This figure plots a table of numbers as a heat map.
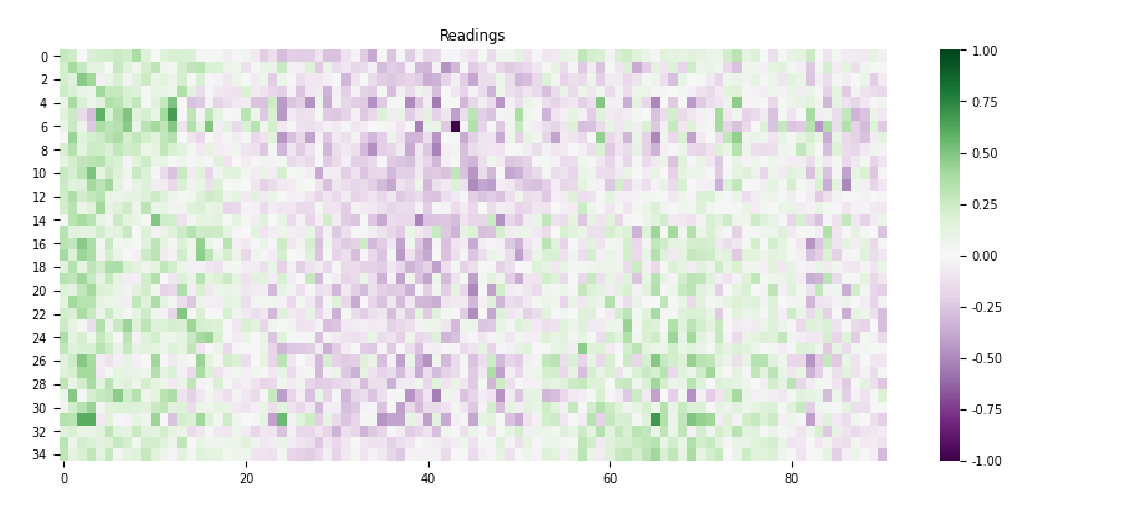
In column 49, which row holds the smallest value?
10
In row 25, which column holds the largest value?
57
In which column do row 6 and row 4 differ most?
43
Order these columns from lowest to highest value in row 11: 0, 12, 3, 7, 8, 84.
84, 12, 7, 8, 0, 3
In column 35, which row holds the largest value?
5
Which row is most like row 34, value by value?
33
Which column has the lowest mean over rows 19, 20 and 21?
45
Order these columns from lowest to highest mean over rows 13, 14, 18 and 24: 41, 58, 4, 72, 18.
41, 18, 58, 72, 4
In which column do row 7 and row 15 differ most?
65
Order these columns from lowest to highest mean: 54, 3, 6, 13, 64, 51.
51, 54, 64, 13, 6, 3
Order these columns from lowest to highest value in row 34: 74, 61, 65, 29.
29, 74, 61, 65
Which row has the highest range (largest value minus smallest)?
6
